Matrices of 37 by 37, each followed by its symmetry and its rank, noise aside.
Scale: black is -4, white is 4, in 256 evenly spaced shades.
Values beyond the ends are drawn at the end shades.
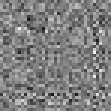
antisymmetric, rank four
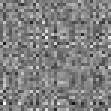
no symmetry, rank three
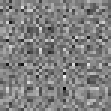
no symmetry, rank four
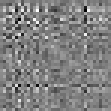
no symmetry, rank three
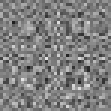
no symmetry, rank three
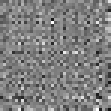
no symmetry, rank four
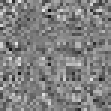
no symmetry, rank five
